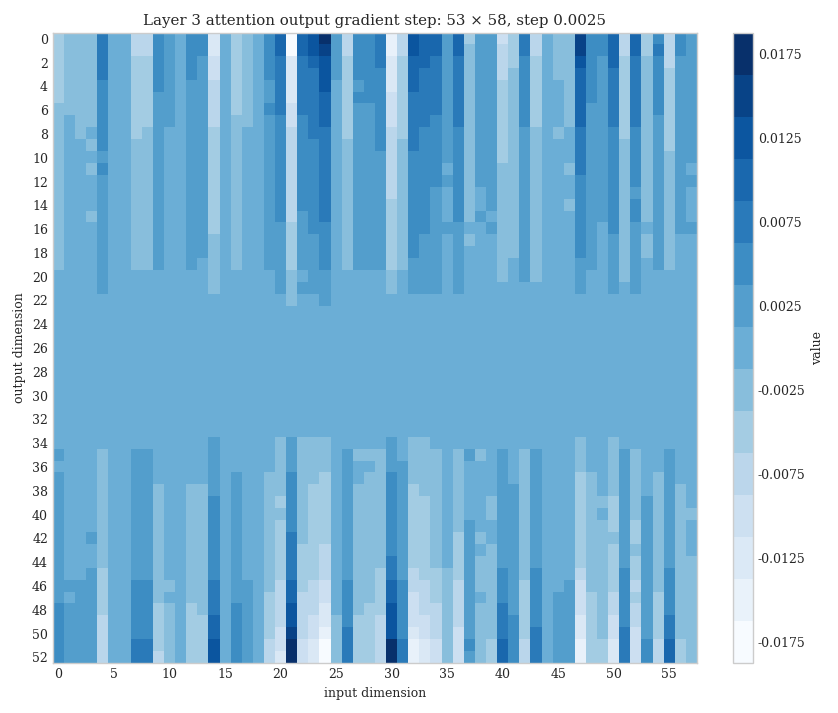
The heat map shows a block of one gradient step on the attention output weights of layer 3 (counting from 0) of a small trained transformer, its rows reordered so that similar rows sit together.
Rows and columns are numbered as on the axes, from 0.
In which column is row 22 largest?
24
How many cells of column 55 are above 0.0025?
8
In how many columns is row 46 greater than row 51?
26
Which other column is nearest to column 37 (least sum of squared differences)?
53
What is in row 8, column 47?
0.0075
